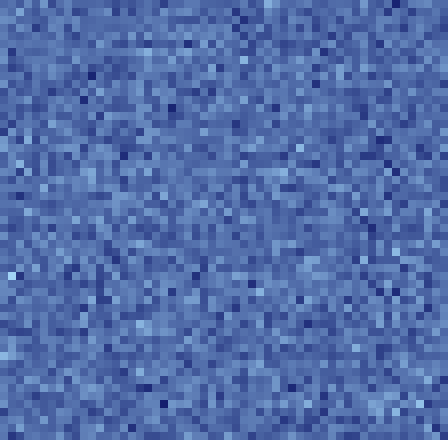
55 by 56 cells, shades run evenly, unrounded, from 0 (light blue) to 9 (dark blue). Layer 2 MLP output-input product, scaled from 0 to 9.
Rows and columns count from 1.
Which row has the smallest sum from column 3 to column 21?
7
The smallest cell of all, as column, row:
2, 35
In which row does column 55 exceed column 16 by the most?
54
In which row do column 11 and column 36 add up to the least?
22
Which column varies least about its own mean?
23
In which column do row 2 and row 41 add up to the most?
39
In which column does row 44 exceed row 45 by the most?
1
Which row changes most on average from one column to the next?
38
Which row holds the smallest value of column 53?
51
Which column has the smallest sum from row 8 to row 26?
18
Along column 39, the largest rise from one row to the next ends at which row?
52
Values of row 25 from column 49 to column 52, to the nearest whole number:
8 5 5 6
